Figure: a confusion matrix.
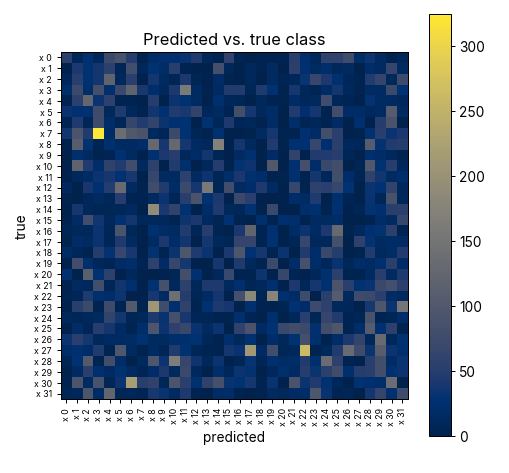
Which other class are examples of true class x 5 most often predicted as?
x 30
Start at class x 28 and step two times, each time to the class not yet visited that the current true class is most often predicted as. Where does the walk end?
x 1
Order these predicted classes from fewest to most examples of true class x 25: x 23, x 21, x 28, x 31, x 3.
x 31, x 23, x 3, x 21, x 28
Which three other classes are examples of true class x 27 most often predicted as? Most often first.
x 22, x 17, x 26
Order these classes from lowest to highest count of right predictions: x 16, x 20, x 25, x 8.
x 16, x 20, x 25, x 8
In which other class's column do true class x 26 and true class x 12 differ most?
x 13
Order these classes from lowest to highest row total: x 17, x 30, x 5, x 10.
x 17, x 5, x 10, x 30
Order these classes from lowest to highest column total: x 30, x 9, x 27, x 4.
x 27, x 9, x 4, x 30
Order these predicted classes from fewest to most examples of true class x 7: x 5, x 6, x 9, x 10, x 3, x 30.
x 9, x 30, x 10, x 6, x 5, x 3
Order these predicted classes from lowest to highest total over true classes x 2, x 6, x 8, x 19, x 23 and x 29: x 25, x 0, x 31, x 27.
x 0, x 27, x 25, x 31
